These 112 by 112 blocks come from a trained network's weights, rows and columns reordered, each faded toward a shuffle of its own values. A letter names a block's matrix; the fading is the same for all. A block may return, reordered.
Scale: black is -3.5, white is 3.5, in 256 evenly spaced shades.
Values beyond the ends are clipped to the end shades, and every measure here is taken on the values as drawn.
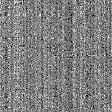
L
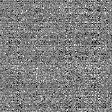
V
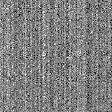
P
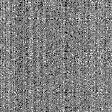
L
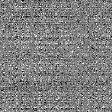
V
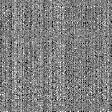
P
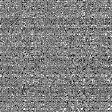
V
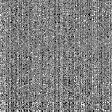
P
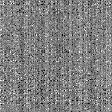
L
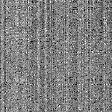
P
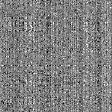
P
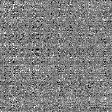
V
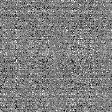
V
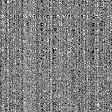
P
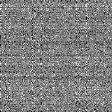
V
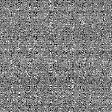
V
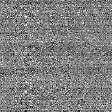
V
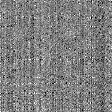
L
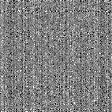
L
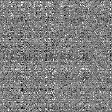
V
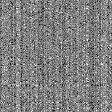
L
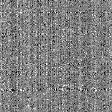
L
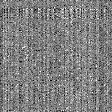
P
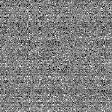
V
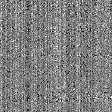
P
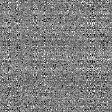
V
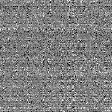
V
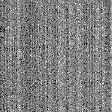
P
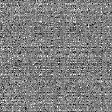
V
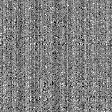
P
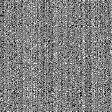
L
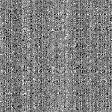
P
